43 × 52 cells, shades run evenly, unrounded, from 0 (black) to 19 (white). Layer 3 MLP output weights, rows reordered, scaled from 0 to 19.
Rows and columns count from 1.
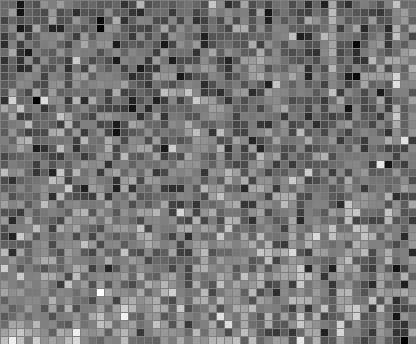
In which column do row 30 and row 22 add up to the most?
39
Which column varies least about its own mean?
12
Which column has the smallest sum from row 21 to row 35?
2
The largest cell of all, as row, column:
37, 13
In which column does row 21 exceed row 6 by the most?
45
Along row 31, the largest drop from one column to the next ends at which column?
35
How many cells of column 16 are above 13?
6
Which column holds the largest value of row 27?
23
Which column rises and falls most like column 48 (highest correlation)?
32
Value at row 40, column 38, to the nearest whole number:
15
